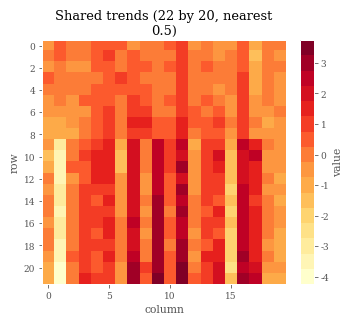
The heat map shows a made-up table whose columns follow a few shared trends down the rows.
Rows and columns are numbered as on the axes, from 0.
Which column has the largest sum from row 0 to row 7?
11
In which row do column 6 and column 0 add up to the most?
3
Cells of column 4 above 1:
3
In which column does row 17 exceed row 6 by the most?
9
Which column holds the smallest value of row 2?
17
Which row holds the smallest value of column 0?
10
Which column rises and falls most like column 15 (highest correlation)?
1
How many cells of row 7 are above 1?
3
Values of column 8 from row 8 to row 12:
1 0 0 0 -0.5
